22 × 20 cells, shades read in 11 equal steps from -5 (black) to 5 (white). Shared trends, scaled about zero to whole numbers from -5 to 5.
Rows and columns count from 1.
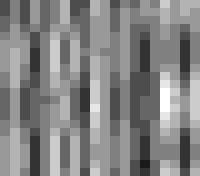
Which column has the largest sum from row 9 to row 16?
17
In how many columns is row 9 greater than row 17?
4
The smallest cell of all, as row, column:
21, 15
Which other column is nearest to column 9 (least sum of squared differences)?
14
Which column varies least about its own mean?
11
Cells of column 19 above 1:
2
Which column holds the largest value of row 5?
6
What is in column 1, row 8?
1
